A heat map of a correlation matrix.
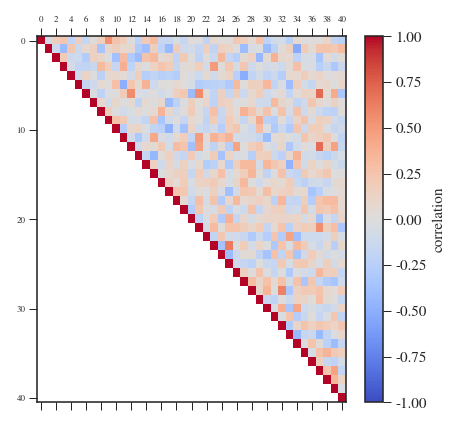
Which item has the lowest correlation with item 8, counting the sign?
1
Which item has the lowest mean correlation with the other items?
33
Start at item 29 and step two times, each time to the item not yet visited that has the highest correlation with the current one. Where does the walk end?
0
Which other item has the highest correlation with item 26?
12
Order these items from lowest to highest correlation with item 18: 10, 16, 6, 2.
2, 10, 16, 6
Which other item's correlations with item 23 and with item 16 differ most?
25
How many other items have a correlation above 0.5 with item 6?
3
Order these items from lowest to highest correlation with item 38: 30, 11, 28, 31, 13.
13, 30, 31, 28, 11
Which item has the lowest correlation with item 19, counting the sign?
10
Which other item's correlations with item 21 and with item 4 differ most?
27
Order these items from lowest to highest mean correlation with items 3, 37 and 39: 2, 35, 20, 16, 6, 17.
20, 2, 17, 16, 35, 6
